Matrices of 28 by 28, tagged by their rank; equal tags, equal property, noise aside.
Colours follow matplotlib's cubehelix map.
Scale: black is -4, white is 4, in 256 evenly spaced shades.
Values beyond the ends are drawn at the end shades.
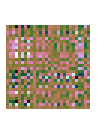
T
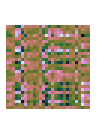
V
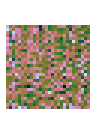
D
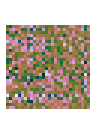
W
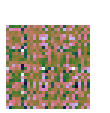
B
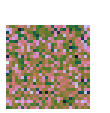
D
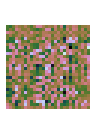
B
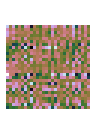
T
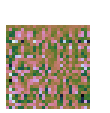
B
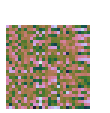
B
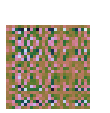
V
